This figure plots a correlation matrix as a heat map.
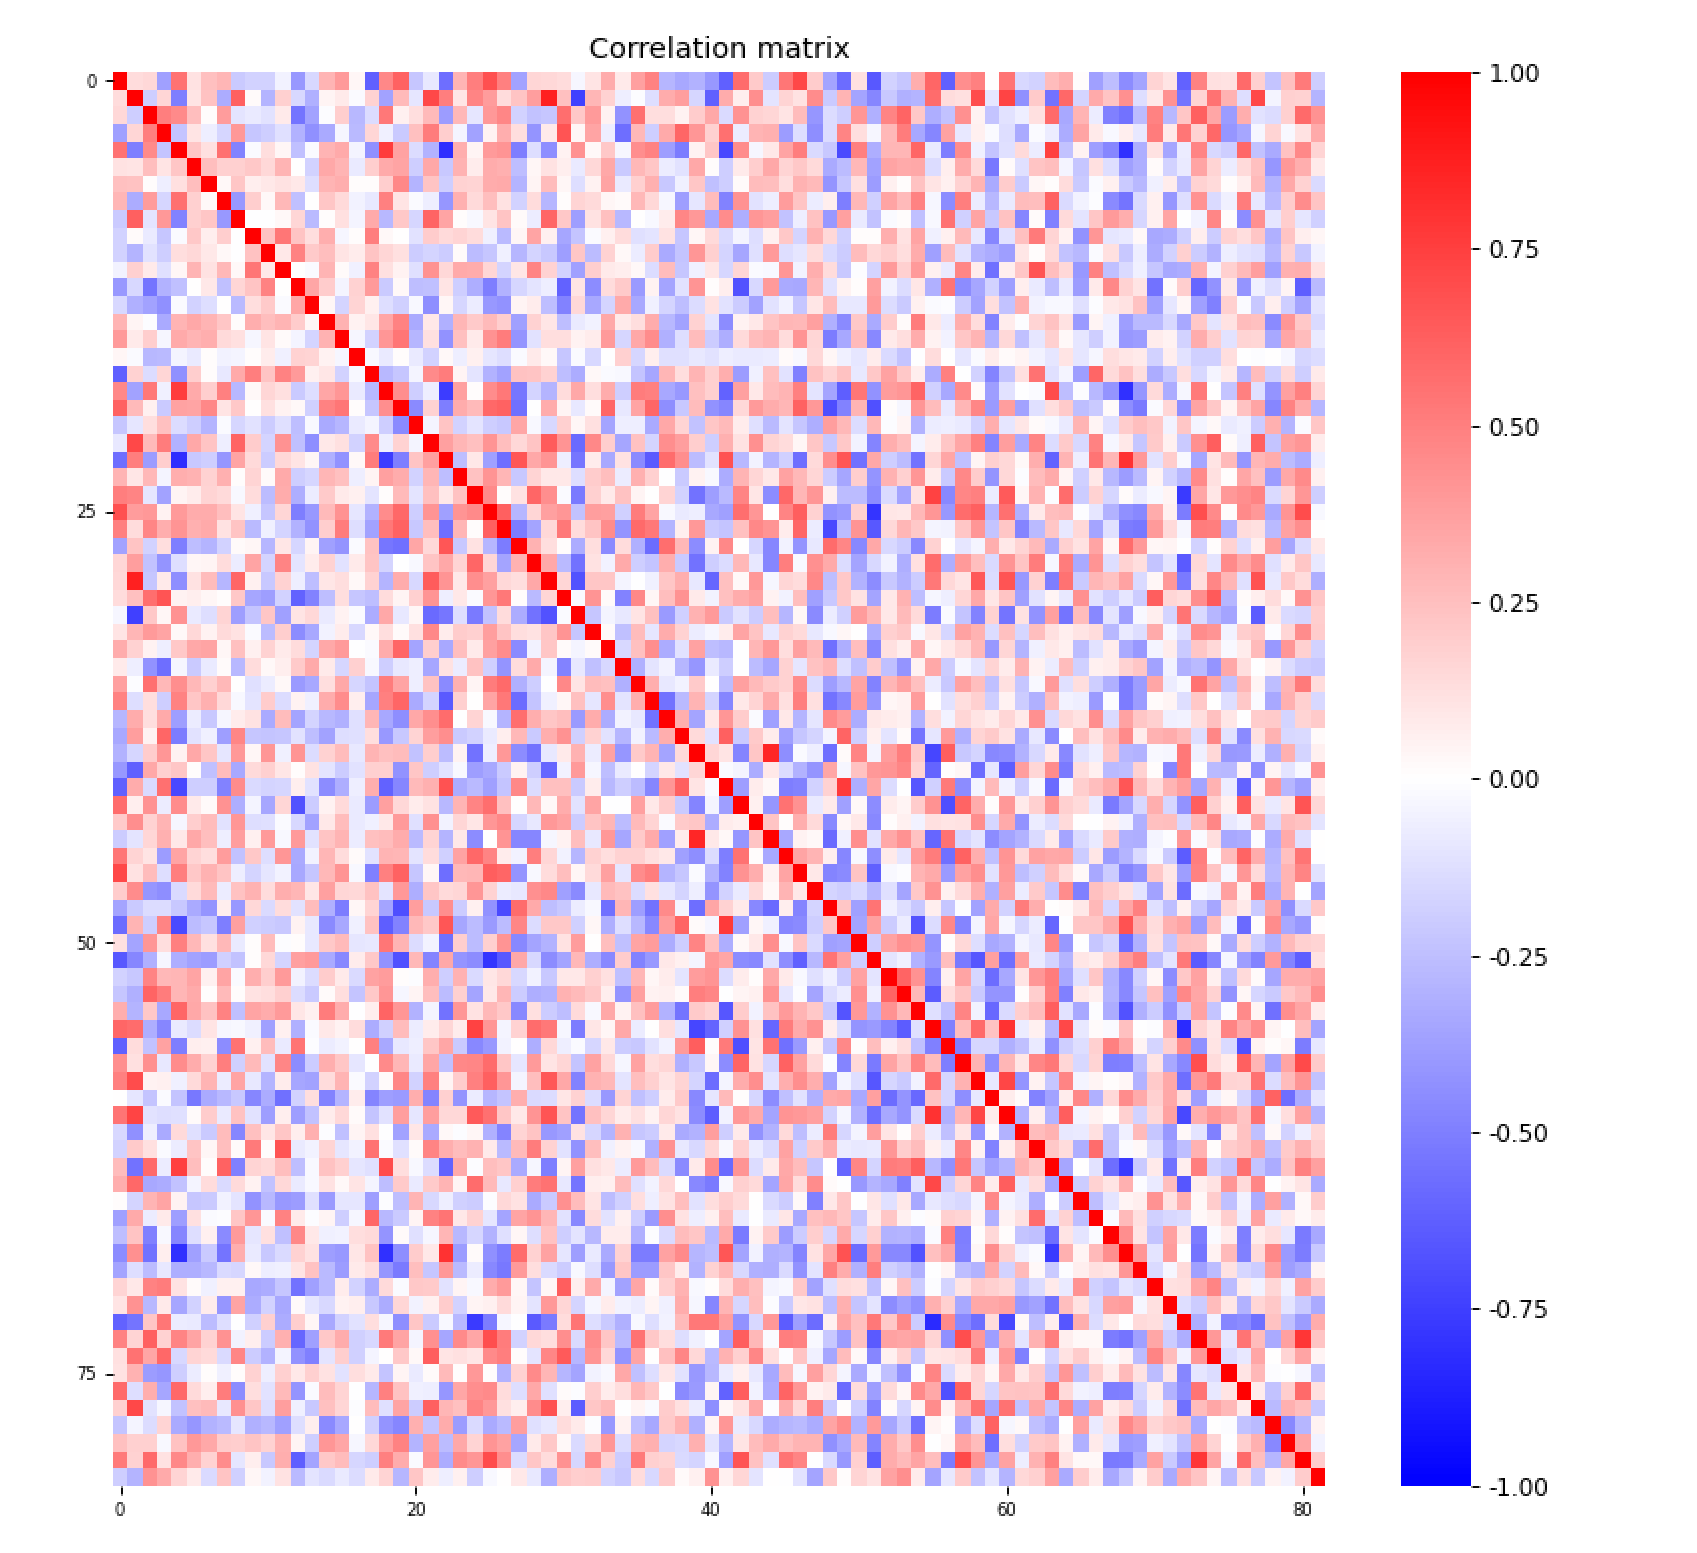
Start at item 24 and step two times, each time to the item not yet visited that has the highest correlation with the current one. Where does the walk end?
60
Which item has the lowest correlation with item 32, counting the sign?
12
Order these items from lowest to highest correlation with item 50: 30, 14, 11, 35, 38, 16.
38, 16, 11, 30, 14, 35
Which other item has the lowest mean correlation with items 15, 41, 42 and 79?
51
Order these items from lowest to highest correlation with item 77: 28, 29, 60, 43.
43, 28, 60, 29
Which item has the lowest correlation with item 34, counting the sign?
3
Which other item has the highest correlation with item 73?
80
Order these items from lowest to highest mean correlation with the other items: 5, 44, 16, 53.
16, 44, 53, 5
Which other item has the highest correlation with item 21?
1
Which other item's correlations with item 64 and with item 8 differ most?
39
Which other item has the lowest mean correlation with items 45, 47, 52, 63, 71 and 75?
72
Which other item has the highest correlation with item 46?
0
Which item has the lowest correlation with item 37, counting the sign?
36
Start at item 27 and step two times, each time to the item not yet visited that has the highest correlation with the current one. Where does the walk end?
68
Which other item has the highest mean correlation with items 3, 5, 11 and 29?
21
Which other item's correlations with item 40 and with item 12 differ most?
2
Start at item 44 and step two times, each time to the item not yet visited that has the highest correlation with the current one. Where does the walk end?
56
